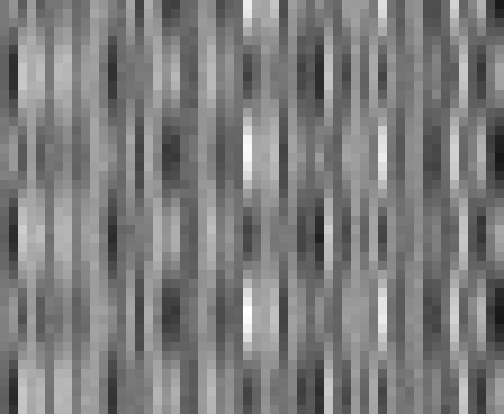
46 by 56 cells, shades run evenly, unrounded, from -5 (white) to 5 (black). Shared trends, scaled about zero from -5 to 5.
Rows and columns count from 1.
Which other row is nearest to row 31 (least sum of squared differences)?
40
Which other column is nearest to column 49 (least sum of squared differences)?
25
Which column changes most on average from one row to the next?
28
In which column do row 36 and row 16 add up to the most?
56
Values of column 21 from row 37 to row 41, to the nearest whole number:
1 1 1 1 1
